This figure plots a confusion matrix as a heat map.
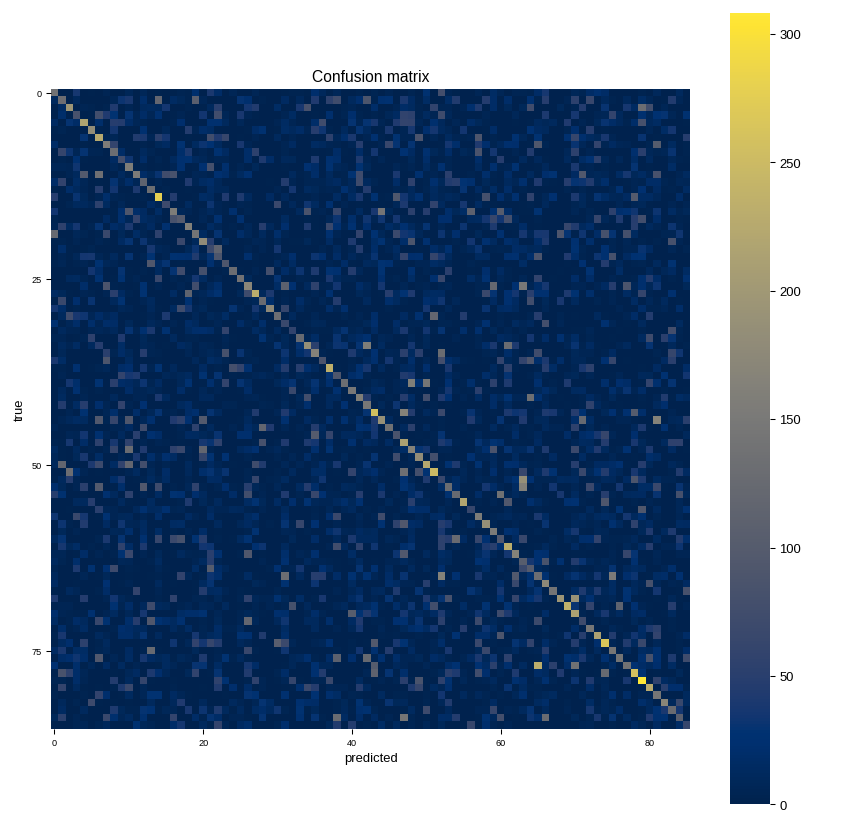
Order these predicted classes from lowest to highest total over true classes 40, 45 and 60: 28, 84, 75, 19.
75, 84, 19, 28
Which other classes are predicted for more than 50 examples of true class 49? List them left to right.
20, 46, 51
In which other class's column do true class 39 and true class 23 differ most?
48
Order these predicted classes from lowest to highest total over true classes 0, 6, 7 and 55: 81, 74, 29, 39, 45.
29, 39, 45, 81, 74
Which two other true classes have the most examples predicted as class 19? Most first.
1, 26
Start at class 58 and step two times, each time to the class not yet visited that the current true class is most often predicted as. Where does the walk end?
28
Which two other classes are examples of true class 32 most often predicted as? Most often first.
83, 23
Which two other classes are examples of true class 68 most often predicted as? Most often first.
70, 53
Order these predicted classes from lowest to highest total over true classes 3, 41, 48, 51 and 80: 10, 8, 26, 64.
26, 8, 64, 10
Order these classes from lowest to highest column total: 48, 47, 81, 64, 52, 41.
64, 81, 41, 48, 52, 47
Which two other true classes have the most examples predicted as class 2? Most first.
51, 30
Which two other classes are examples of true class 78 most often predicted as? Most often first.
74, 43
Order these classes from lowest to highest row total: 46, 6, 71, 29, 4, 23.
23, 29, 46, 71, 4, 6
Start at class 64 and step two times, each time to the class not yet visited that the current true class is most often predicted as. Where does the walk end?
22
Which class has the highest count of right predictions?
79
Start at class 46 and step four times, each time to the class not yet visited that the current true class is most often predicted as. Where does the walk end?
66
